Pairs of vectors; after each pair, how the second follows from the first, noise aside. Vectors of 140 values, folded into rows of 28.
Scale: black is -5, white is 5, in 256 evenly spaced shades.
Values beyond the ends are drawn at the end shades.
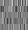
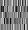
scaled up.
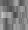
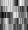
negated, scaled up.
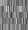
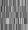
reversed.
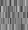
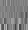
wrapped around, negated, partly zeroed.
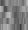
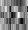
wrapped around, negated, scaled up.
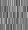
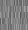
reversed, shrunk.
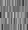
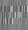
wrapped around, negated, partly zeroed.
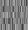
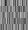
reversed.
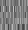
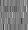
wrapped around, negated, partly zeroed.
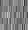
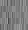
wrapped around, shrunk.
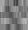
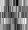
scaled up.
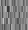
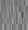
wrapped around, shrunk.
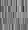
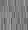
reversed, shrunk.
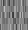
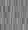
wrapped around, shrunk.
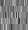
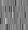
wrapped around, negated, partly zeroed.
